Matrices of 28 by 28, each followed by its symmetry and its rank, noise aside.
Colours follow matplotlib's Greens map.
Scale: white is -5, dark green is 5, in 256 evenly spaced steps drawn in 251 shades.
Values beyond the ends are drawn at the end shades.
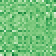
no symmetry, rank four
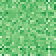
antisymmetric, rank four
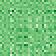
antisymmetric, rank four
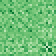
symmetric, rank four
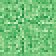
antisymmetric, rank four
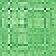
symmetric, rank two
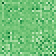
symmetric, rank four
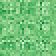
antisymmetric, rank two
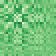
symmetric, rank two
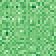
symmetric, rank four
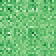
symmetric, rank three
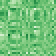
antisymmetric, rank two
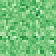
antisymmetric, rank four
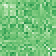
symmetric, rank four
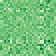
symmetric, rank two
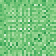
symmetric, rank four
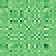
symmetric, rank two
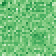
symmetric, rank four
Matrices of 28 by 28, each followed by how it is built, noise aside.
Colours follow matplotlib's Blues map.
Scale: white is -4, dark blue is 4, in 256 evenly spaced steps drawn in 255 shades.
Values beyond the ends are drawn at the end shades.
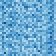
repeating rows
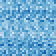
repeating columns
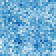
smooth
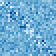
banded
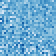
lower triangular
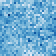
smooth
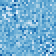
block diagonal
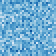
repeating rows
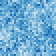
smooth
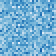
repeating rows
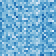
repeating rows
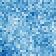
smooth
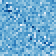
banded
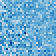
lower triangular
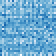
blocks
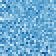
lower triangular
